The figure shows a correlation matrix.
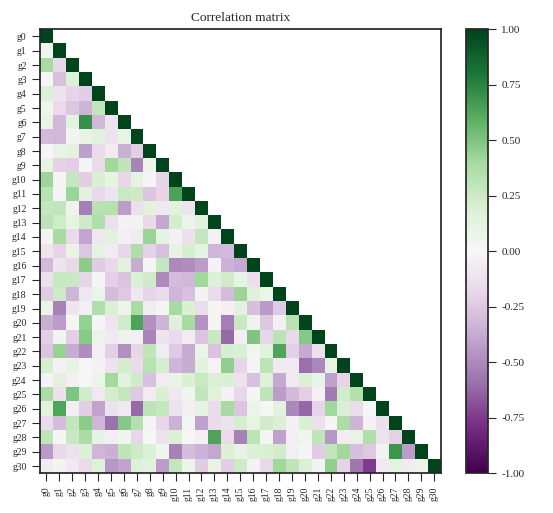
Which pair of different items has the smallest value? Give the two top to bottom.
g25, g30
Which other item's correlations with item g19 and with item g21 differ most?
g16
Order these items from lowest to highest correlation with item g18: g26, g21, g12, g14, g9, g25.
g25, g14, g9, g12, g26, g21
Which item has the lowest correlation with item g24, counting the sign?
g30
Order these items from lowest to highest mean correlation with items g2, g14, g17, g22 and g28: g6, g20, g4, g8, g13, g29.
g20, g6, g4, g29, g13, g8
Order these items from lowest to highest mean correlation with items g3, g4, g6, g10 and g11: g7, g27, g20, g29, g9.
g29, g9, g27, g7, g20
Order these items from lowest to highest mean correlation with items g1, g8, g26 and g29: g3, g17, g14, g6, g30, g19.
g19, g3, g6, g30, g17, g14
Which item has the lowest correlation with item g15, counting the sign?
g28
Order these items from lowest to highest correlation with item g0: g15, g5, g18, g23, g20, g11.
g20, g18, g15, g5, g23, g11
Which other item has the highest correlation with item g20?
g7
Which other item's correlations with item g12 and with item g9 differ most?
g17
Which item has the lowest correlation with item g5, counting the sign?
g27
